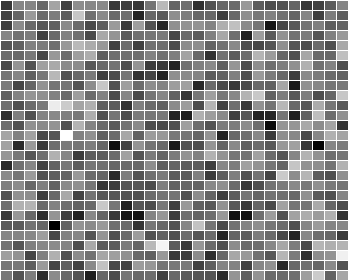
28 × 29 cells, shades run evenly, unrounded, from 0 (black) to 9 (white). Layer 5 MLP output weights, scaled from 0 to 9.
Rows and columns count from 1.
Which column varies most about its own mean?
29
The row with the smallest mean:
22
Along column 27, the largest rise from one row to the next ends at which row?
16
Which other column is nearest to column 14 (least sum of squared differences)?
13
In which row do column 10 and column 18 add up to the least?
18
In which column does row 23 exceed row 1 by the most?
17
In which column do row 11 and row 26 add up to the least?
26
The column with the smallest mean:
10
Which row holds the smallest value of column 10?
15
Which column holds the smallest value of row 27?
24
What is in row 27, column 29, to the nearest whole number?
3
